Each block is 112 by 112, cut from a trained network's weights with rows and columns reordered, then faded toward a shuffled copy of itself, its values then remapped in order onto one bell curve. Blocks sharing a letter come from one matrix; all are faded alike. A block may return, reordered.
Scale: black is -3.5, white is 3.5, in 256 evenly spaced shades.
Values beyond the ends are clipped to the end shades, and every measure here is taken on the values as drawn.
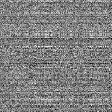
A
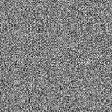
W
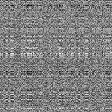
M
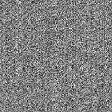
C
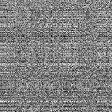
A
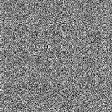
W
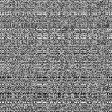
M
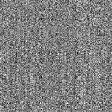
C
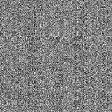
C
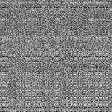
M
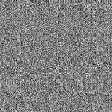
W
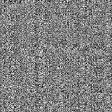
C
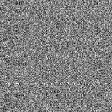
W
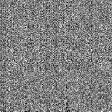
C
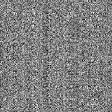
C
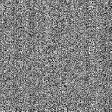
C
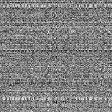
A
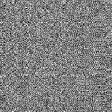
W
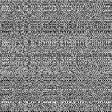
M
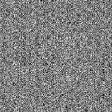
C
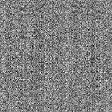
C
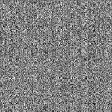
C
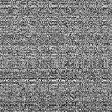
A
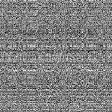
A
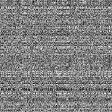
A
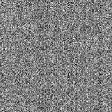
C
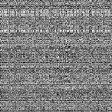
A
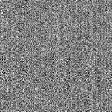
C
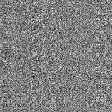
W
